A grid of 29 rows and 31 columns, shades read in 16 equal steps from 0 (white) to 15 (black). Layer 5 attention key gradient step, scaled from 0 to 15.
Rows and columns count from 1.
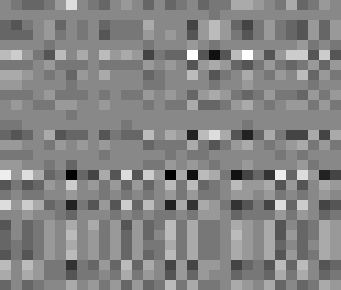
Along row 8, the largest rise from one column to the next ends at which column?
29
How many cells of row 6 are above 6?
14
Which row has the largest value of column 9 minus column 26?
18
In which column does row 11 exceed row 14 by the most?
20
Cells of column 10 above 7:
14
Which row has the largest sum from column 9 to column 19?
1
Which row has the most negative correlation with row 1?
22
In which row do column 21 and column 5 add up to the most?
6
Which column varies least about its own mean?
15
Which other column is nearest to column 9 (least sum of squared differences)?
11
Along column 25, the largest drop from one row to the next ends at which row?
19
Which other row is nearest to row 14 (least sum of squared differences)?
3
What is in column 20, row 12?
7
